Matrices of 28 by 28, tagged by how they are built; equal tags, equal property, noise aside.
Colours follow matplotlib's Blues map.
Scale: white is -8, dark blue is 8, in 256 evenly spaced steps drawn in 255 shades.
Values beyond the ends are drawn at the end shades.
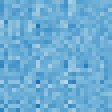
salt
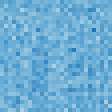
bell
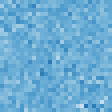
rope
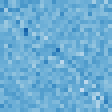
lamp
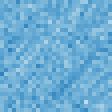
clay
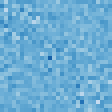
rope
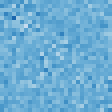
rope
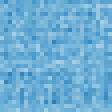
bell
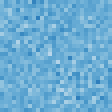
rope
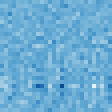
salt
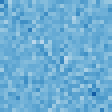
lamp
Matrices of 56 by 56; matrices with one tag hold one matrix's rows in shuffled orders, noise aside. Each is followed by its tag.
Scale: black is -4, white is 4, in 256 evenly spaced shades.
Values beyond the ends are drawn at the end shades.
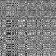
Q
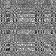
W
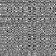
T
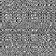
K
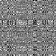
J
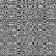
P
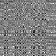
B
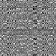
J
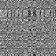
T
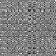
T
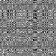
J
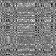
W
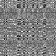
P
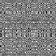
K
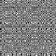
K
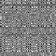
K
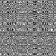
J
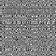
K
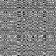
P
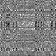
W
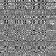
B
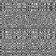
K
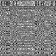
W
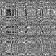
Q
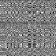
T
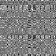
T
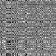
Q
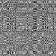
J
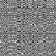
P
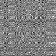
B
